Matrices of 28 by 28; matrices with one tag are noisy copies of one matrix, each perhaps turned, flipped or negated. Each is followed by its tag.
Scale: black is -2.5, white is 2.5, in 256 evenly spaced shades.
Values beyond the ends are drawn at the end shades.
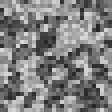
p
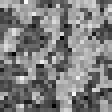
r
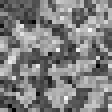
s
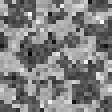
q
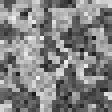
r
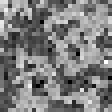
p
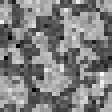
q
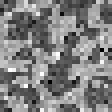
q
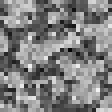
q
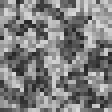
s
